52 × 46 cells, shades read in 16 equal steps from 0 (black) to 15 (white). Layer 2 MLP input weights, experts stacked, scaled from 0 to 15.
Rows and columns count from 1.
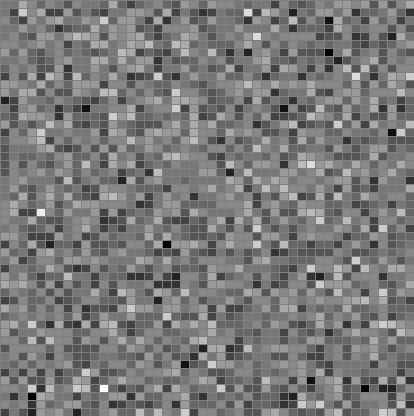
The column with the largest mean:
38
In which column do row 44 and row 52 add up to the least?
9
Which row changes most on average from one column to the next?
49
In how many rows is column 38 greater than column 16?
30
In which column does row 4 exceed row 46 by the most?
21
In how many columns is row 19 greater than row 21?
15
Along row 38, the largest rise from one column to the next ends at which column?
19
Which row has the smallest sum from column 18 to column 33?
32
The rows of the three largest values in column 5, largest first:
27, 17, 18
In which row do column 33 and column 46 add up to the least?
2
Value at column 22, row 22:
7
